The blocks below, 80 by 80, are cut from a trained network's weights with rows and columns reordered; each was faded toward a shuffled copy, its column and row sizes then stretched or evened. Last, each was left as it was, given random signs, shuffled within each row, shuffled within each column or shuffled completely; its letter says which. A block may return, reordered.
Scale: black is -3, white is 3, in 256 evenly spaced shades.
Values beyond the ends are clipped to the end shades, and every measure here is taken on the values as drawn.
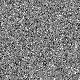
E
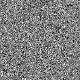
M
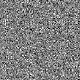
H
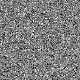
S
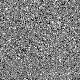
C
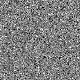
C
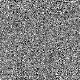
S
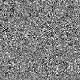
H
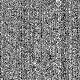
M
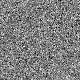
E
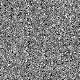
M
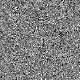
M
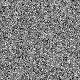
E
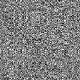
H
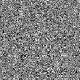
H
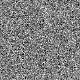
M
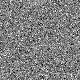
E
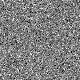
E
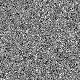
E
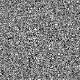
S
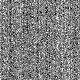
M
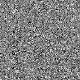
S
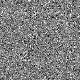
M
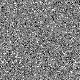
C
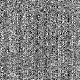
H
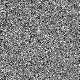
M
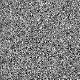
S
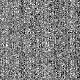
H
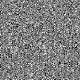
H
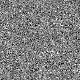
C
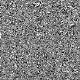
S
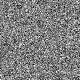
E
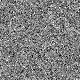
E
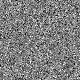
E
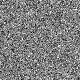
E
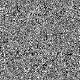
H
